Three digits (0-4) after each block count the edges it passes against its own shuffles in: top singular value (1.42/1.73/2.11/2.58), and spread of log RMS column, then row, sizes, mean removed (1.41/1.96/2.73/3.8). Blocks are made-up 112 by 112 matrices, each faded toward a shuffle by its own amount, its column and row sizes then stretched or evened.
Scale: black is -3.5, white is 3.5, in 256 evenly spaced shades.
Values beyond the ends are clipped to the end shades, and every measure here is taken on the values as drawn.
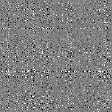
3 3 3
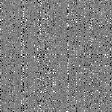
2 4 2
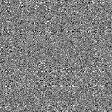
3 1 2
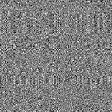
4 1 2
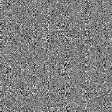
2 3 2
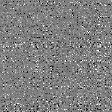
3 2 3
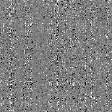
2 3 1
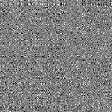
4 1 2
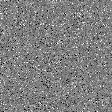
0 0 1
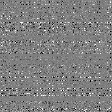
1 2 4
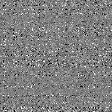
0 2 3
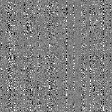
2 4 2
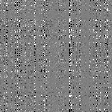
3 4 3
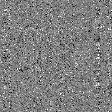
2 2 0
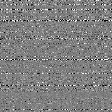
4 0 4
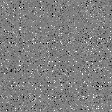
0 2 2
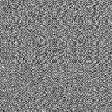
4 0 1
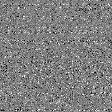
0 0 3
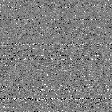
3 0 3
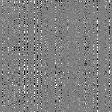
4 4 2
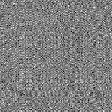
4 0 1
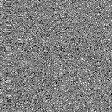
3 0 1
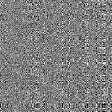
4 3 2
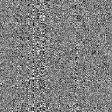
3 3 1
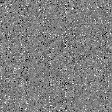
0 2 1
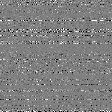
3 0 4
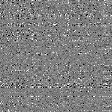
3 1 3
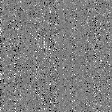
0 3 1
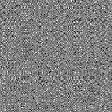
4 1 1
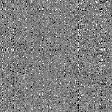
3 3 1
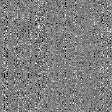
2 4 0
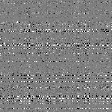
4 2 4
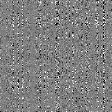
2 4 2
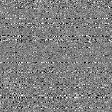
3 1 4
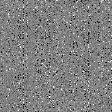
1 3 0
